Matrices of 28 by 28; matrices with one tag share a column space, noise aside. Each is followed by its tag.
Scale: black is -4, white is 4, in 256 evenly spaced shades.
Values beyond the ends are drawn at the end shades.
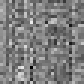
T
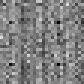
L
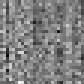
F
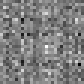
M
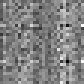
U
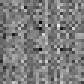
U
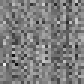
L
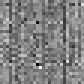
L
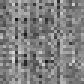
M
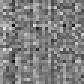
U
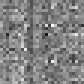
U
